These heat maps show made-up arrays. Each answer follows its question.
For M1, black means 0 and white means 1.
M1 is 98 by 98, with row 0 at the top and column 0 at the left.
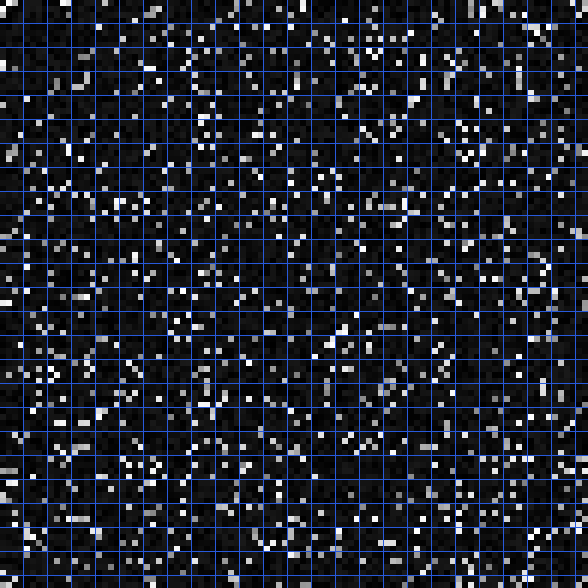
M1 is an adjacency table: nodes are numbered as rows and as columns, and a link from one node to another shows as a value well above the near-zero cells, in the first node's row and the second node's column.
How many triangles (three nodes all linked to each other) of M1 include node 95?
2
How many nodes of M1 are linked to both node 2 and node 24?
5
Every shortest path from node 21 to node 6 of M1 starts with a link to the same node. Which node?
node 93
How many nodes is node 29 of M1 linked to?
4
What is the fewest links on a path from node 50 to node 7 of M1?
2
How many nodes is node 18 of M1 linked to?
3
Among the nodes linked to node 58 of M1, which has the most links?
node 34
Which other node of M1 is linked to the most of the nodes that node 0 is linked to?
node 46
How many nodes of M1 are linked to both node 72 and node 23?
3
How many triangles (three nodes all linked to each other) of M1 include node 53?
0
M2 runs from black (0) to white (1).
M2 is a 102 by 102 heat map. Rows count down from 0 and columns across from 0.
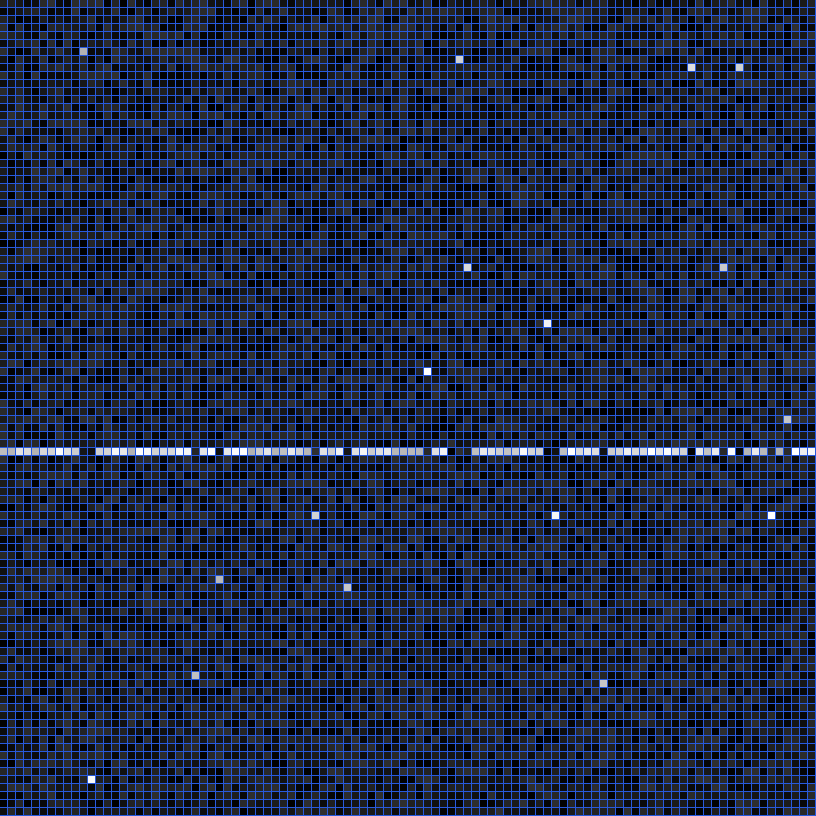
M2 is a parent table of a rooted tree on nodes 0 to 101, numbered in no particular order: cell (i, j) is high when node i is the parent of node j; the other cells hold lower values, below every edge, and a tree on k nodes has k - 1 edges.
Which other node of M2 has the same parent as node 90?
58
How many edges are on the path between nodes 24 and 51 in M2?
3
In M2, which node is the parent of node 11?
97
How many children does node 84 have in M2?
1
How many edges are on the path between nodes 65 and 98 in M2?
3
